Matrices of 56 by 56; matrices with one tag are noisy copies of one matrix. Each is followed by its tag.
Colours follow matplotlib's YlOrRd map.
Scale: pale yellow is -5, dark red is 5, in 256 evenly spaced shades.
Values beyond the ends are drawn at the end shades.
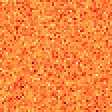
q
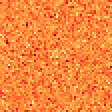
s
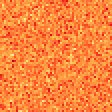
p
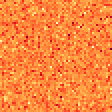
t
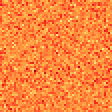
q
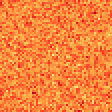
s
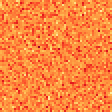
t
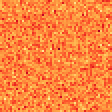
t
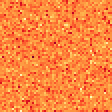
p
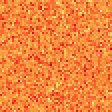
t
